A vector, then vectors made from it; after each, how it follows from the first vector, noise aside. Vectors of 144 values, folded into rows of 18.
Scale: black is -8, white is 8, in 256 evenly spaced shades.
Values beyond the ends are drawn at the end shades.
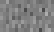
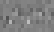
reversed, negated, partly zeroed.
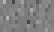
reversed, partly zeroed.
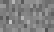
reversed, negated.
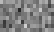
wrapped around, scaled up.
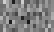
reversed, scaled up.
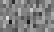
reversed, scaled up.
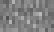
reversed, negated.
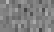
copied.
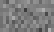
sign-scrambled.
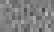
copied.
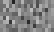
reversed, scaled up.
